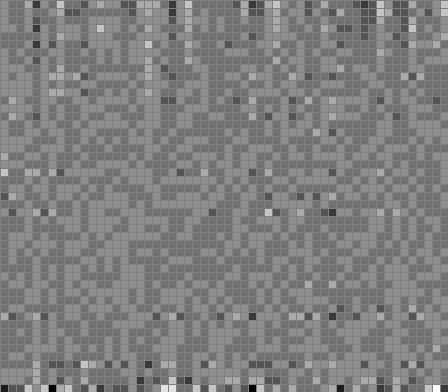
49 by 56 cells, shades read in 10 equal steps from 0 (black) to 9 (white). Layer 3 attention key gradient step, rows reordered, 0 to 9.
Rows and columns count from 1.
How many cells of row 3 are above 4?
25
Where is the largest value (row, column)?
49, 55
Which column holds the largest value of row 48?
22
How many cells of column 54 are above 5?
1
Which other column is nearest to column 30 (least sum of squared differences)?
47
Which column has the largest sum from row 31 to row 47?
5
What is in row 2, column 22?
2
